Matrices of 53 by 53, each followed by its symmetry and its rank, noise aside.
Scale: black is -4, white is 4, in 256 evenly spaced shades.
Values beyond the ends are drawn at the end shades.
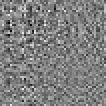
no symmetry, rank six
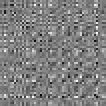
symmetric, rank three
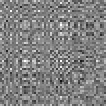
symmetric, rank three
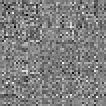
symmetric, rank six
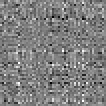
antisymmetric, rank four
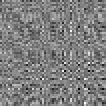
no symmetry, rank three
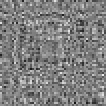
antisymmetric, rank six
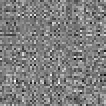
no symmetry, rank six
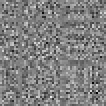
no symmetry, rank six
